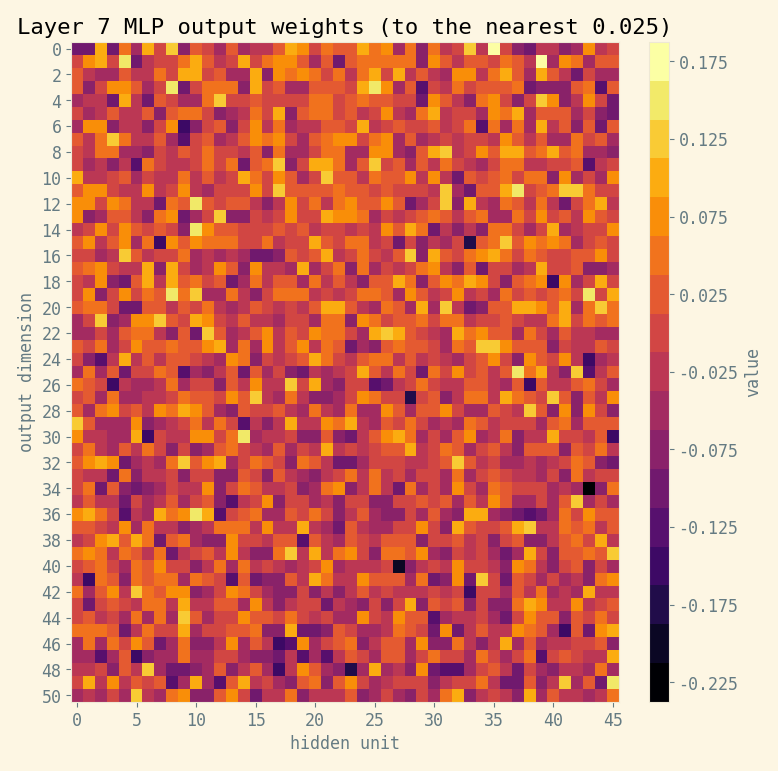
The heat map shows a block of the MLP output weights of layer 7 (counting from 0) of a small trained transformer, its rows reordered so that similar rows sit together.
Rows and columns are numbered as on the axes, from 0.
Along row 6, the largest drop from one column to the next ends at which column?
9
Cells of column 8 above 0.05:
9
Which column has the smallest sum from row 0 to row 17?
5
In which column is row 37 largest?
38
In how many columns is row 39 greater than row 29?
22
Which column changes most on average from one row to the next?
45
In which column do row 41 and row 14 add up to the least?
30
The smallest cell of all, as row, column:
34, 43
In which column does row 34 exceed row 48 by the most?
32
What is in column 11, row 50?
-0.075
